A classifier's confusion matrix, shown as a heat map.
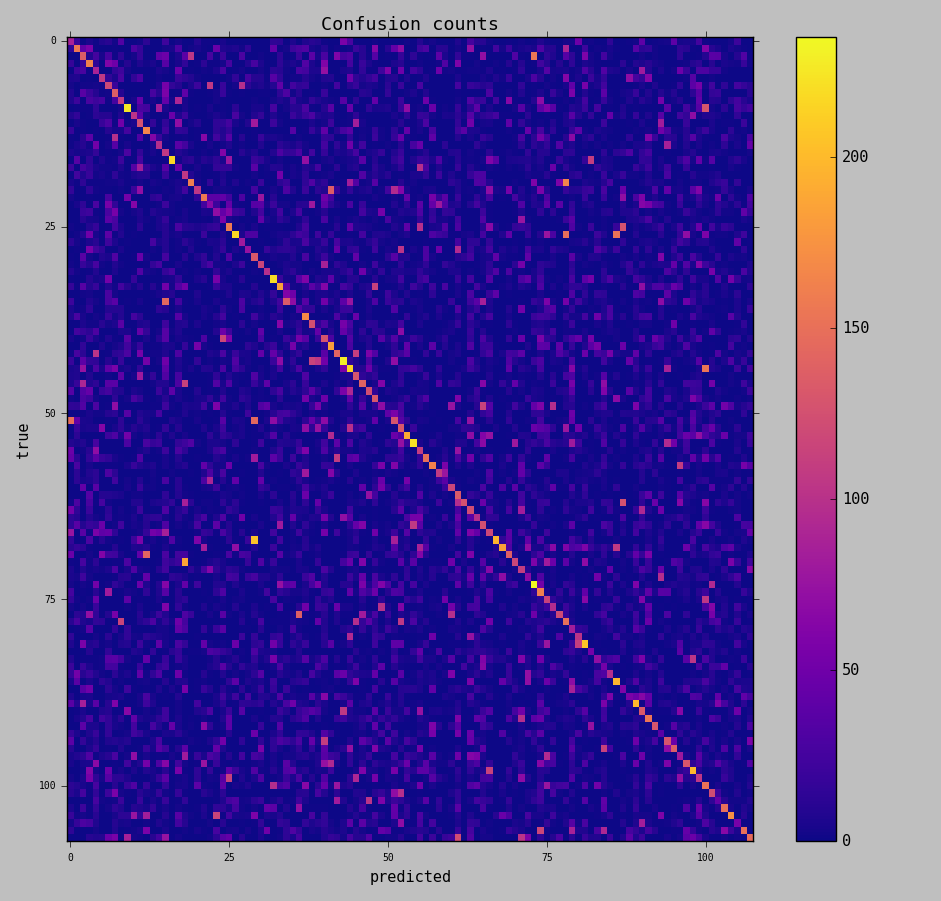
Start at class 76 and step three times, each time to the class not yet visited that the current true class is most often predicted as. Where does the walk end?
54
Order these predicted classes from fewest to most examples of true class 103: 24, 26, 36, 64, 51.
64, 24, 26, 51, 36
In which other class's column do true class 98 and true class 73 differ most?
66
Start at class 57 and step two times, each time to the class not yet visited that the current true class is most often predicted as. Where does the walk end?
75
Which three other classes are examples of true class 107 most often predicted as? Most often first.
61, 71, 9
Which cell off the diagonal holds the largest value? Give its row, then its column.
67, 29
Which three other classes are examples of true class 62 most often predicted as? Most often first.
87, 61, 18
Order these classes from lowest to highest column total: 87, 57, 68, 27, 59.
68, 59, 27, 87, 57
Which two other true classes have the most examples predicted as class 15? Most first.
35, 66
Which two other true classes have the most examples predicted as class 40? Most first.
94, 30
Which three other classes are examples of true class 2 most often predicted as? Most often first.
73, 19, 65
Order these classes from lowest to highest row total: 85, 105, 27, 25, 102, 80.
27, 80, 105, 102, 85, 25
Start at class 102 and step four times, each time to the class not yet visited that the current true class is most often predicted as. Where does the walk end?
32
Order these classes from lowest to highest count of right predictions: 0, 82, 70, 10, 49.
82, 49, 0, 10, 70
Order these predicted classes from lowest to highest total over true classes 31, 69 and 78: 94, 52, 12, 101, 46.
94, 46, 101, 52, 12
